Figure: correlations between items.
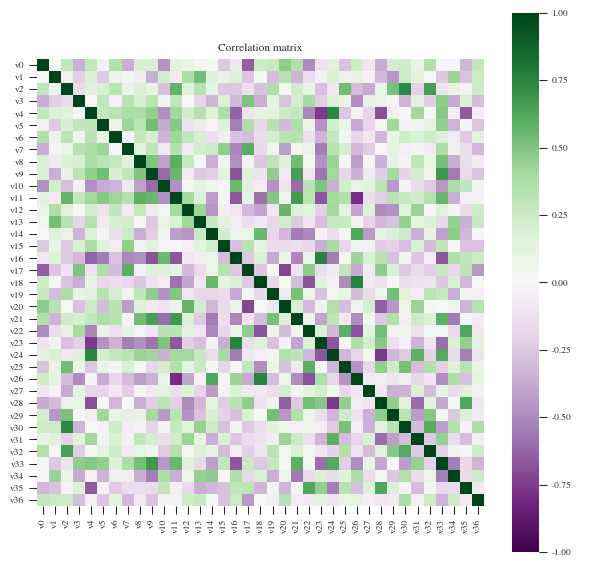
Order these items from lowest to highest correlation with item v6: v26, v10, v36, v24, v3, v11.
v10, v26, v3, v36, v24, v11
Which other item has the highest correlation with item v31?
v24
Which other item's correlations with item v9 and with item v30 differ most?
v33
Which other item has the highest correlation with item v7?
v17
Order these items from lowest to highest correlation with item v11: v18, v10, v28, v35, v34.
v18, v10, v34, v28, v35
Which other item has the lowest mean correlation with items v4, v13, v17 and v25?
v23
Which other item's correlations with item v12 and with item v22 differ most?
v28
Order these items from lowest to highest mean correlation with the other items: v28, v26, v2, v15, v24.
v26, v28, v15, v24, v2
